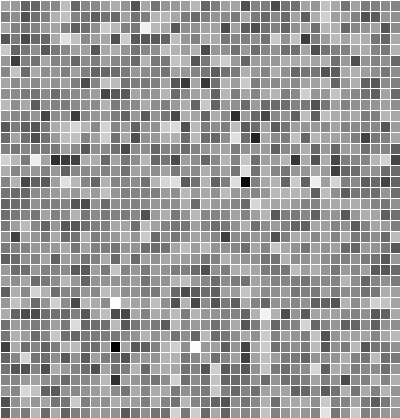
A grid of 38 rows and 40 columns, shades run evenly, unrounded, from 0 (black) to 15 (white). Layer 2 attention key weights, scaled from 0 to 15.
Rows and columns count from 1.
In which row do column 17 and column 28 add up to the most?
17
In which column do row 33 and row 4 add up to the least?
31
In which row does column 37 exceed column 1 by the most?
4
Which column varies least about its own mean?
10
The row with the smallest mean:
14
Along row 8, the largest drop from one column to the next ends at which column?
21
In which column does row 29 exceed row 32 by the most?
1
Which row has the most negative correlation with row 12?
15
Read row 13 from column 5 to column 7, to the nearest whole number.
7 9 11
